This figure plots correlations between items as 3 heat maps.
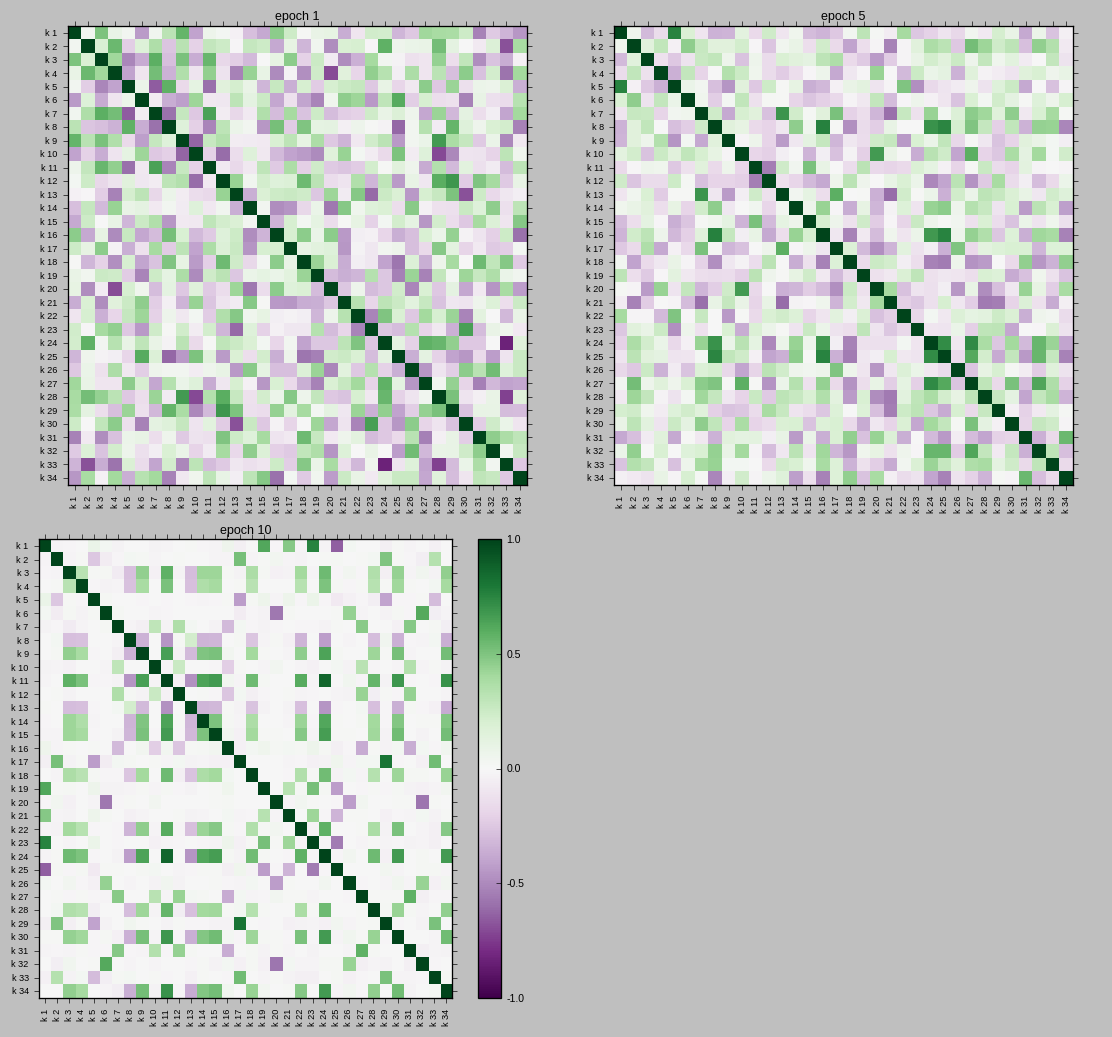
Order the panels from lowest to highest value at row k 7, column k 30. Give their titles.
epoch 10, epoch 1, epoch 5
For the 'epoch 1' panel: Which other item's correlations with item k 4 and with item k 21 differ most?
k 3
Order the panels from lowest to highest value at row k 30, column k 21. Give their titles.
epoch 5, epoch 1, epoch 10
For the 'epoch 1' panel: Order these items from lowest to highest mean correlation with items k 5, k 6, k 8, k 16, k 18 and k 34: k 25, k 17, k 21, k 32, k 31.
k 25, k 17, k 21, k 32, k 31
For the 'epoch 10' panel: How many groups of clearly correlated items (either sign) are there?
5
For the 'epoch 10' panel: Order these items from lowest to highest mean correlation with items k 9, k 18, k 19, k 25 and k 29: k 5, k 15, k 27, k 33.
k 5, k 27, k 33, k 15
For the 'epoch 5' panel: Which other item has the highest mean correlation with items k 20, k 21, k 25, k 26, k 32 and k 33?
k 8
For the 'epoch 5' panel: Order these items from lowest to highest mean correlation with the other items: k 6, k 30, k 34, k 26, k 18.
k 18, k 34, k 26, k 6, k 30
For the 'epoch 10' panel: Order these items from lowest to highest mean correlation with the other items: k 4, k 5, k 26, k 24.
k 5, k 26, k 4, k 24
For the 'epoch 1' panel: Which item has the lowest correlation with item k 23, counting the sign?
k 13
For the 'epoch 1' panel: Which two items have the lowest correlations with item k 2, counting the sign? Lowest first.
k 33, k 20
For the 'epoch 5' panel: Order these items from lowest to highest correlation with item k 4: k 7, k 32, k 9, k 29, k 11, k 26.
k 26, k 7, k 29, k 11, k 32, k 9
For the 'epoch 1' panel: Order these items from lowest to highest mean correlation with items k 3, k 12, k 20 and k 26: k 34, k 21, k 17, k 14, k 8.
k 21, k 14, k 34, k 8, k 17
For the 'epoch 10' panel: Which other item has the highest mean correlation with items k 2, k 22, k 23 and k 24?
k 11
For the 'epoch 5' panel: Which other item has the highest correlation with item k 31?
k 34
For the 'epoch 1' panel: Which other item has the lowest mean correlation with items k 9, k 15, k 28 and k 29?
k 10
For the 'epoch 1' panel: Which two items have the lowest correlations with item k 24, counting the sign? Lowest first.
k 33, k 18
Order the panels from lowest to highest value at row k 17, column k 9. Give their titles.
epoch 5, epoch 10, epoch 1
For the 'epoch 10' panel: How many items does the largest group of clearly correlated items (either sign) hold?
14
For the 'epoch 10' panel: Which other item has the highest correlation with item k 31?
k 27
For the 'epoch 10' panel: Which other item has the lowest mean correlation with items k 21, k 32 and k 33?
k 20
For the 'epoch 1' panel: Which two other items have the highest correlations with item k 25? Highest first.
k 6, k 10
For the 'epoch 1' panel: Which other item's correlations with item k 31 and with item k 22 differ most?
k 27
